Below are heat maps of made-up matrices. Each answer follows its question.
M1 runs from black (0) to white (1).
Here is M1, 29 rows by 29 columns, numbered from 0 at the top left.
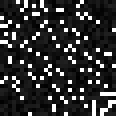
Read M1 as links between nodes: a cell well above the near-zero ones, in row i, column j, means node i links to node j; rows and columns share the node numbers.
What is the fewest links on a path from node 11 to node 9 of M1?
7
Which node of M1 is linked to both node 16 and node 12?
node 7
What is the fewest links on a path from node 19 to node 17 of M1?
4
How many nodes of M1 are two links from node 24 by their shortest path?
8
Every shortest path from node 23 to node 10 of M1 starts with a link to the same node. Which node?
node 26
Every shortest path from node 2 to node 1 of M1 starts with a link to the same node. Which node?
node 14
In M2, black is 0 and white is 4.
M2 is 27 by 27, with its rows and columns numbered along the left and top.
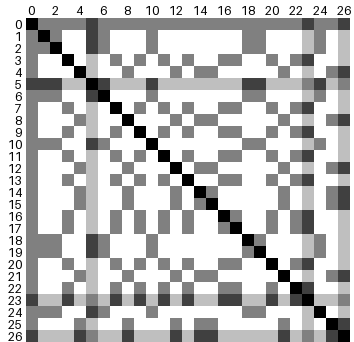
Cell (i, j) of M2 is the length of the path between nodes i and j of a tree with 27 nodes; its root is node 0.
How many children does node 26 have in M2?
7
